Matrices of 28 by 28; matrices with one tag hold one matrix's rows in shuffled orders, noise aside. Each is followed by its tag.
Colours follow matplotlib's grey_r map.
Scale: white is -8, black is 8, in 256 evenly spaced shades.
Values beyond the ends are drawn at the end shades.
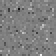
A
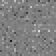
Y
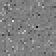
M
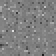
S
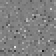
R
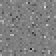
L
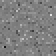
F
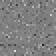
R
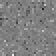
S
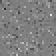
F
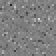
Y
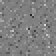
L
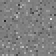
F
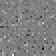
S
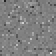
F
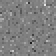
L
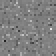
F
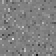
M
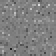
Y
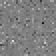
S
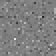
R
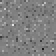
S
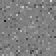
F
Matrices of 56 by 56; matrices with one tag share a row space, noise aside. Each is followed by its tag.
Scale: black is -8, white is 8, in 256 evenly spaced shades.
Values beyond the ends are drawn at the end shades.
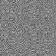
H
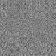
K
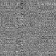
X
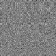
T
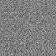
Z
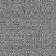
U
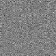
T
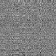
U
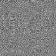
H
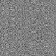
H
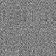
K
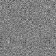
T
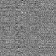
X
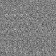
Z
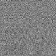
Z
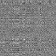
U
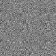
T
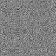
K
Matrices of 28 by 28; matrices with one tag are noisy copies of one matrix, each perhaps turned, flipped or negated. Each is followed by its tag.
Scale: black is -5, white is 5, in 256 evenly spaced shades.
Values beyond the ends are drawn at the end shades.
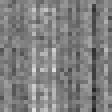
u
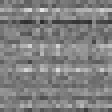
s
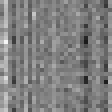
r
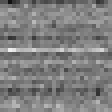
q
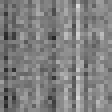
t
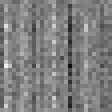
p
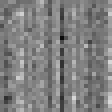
q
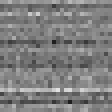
s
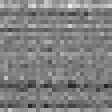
r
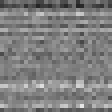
r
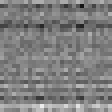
r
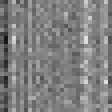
r
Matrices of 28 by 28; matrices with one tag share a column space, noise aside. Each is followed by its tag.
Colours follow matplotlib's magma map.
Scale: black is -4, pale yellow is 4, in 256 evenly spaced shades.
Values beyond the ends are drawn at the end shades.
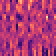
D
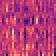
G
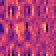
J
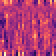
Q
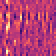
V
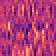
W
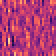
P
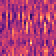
V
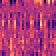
Q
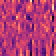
D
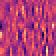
W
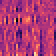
G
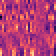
D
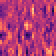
W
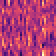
P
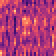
P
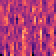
G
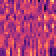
D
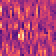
W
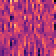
D
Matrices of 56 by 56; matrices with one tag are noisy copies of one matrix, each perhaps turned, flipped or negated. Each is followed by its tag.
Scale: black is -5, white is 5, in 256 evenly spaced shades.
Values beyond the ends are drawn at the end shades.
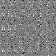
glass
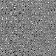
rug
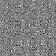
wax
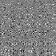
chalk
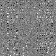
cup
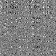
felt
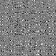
wax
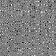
wax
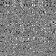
chalk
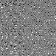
rug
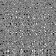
chalk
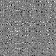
wax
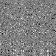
chalk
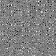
wax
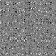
glass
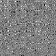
wax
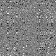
cup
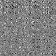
felt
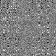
cup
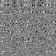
chalk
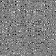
wax
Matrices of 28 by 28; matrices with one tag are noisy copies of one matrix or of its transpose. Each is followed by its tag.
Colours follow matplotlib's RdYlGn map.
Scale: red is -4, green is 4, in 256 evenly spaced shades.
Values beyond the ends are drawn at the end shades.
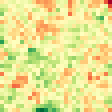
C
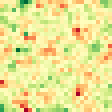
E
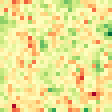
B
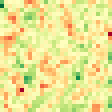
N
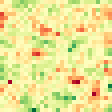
B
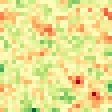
B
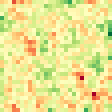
B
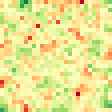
E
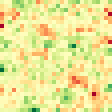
B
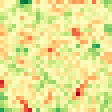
E
